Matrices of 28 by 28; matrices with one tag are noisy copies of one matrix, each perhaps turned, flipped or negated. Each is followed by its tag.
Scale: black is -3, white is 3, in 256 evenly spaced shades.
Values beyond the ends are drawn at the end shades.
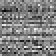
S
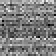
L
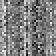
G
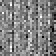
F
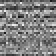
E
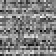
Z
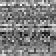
G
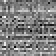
S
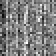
F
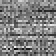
S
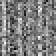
Z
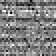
Z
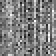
S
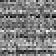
Z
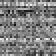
Z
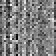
E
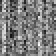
Z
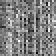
S
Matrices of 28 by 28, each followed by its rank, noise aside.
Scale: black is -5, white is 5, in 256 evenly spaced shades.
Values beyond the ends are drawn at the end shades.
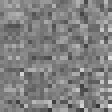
four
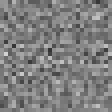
five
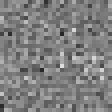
seven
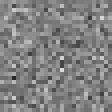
seven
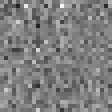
six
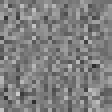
four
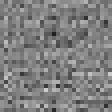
five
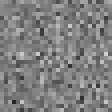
six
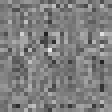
four
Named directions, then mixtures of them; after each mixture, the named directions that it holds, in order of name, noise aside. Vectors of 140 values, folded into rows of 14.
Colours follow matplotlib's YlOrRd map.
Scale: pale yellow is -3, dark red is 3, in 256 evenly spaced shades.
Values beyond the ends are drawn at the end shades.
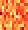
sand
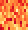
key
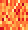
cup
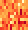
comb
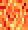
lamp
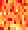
key, lamp.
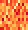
cup.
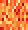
cup.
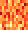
lamp, sand.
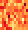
comb, lamp.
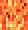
lamp, sand.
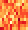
comb, cup.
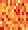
cup.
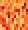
key, lamp.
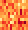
comb.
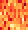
key, lamp.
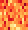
key, lamp.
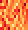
cup, lamp.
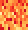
key.
